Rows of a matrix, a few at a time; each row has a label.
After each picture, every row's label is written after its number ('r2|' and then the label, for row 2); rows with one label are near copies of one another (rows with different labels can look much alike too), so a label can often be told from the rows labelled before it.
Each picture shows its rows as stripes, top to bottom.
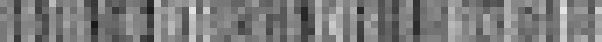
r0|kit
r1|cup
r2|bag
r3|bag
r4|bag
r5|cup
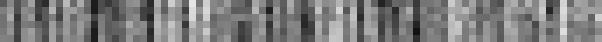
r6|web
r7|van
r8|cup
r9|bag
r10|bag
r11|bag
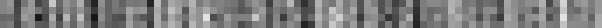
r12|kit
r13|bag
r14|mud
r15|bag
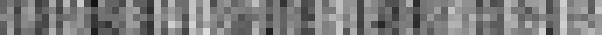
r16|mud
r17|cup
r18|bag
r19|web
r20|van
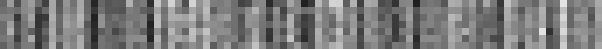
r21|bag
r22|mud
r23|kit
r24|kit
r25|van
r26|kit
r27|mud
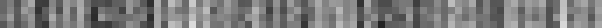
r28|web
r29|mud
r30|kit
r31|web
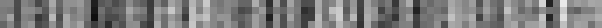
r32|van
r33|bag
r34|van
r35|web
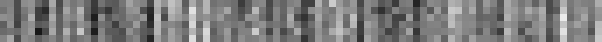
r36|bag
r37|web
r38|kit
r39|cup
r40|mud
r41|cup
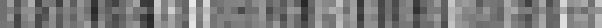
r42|cup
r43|bag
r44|cup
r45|cup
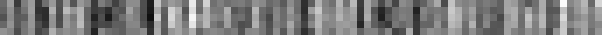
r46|cup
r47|web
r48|web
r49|web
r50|kit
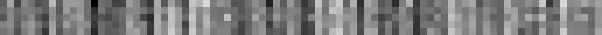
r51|van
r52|bag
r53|web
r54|bag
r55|bag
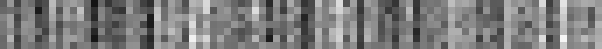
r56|van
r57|mud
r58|kit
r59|cup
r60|bag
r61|van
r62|cup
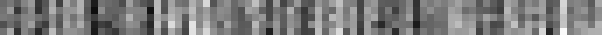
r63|mud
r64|kit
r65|bag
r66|web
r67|van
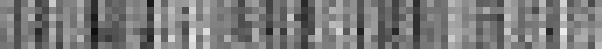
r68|kit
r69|bag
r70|kit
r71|bag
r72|van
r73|web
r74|cup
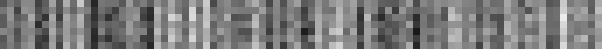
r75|mud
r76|cup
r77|web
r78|mud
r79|bag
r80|web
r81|mud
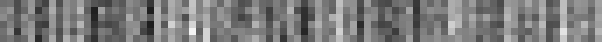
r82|web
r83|kit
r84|bag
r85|web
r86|cup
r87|mud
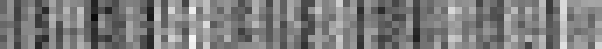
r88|van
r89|web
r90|kit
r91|mud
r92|bag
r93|web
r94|cup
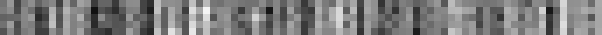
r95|cup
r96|van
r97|mud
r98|van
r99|web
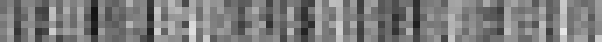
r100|bag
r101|kit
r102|kit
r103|bag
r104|kit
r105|cup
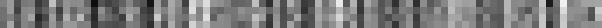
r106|van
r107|cup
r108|mud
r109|van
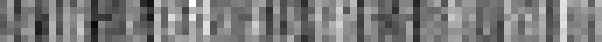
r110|cup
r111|van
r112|web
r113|mud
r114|mud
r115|kit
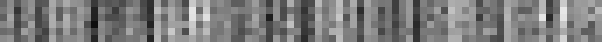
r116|van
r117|cup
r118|van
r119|kit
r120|bag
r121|kit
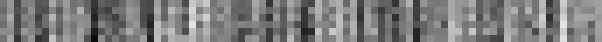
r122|van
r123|web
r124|van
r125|cup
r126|bag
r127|kit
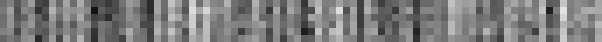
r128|web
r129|van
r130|web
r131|cup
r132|bag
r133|mud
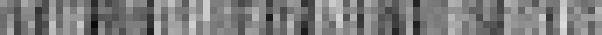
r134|bag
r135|mud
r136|van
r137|kit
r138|kit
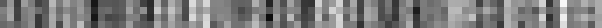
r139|van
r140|bag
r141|van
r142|mud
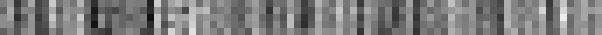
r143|kit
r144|van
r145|kit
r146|kit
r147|web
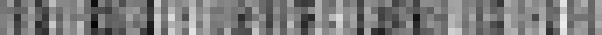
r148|kit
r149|web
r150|bag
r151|kit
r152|web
